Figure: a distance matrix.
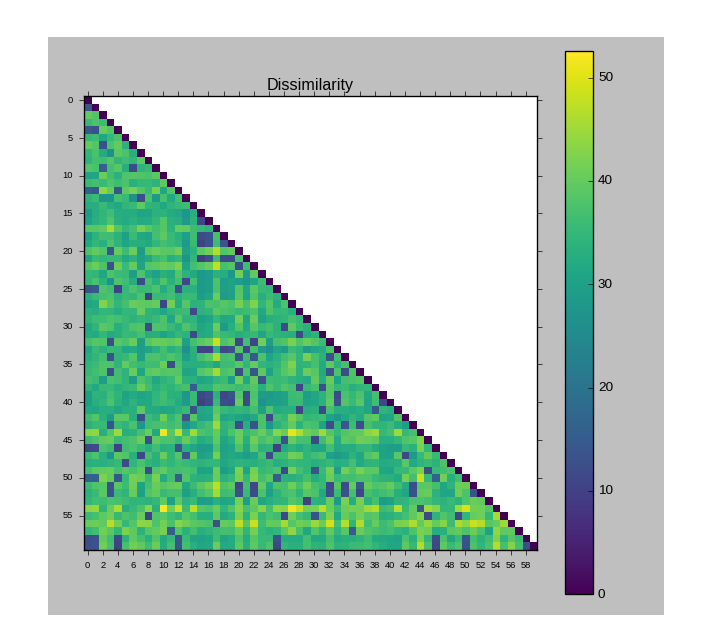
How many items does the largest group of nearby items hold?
9
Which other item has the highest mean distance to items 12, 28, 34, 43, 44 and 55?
56
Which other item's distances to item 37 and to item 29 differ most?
53
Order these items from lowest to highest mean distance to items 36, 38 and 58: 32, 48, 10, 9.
32, 48, 10, 9
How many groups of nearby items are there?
14
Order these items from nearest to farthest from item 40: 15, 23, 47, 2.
15, 23, 47, 2
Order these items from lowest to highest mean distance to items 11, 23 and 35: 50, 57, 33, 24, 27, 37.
57, 37, 33, 24, 50, 27
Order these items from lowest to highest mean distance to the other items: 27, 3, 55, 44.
3, 55, 27, 44
